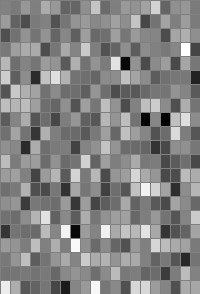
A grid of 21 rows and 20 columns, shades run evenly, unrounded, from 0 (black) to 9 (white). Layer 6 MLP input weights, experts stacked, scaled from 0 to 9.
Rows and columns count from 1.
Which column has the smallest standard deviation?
2
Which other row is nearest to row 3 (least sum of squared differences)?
20
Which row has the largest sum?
18
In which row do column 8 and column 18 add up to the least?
17
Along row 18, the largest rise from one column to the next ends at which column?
8
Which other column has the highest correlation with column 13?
7
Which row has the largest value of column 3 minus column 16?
19
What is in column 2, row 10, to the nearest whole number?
6
